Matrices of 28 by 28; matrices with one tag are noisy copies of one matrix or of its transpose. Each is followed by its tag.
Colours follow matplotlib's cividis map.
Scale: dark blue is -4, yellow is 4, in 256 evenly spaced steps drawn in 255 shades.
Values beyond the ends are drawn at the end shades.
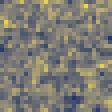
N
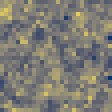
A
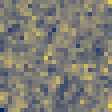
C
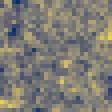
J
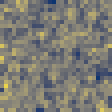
N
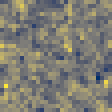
N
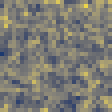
N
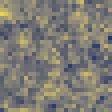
A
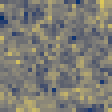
J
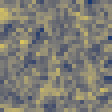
A
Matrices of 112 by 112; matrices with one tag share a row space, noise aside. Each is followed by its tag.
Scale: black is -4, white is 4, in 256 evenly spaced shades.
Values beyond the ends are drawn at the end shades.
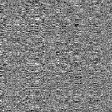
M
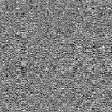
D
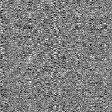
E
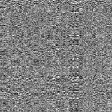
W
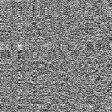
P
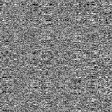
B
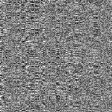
M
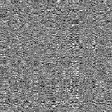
W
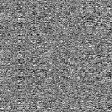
P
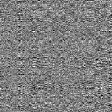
P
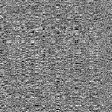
M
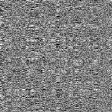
M
